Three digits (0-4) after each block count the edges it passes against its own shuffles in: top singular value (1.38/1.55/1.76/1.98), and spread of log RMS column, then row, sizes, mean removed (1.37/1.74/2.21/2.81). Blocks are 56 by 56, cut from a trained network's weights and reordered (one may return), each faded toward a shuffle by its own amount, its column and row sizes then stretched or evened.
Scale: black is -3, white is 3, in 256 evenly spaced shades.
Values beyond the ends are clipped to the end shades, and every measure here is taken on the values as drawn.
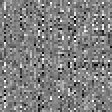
2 4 0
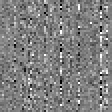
2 4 0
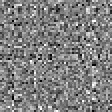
3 2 1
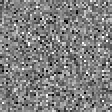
0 1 0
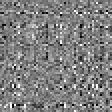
4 3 3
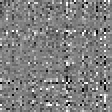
2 4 3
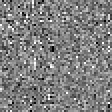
0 2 1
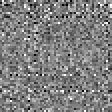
3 1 3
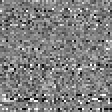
1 0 4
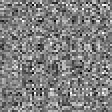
4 2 3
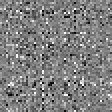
2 3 3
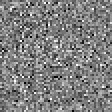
1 0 1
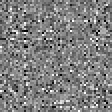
2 2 2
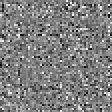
0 2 3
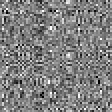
4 2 2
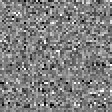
1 1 3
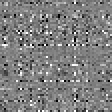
2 3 4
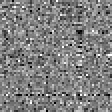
2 1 2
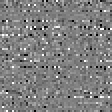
0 2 4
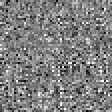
3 1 3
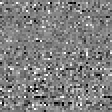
0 1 4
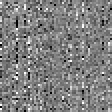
2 4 0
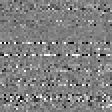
1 0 4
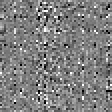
0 4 2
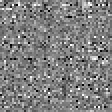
1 2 3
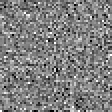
2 0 0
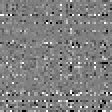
1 3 4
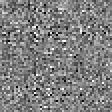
1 1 2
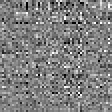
3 3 3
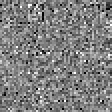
1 1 2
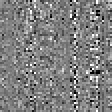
3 4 1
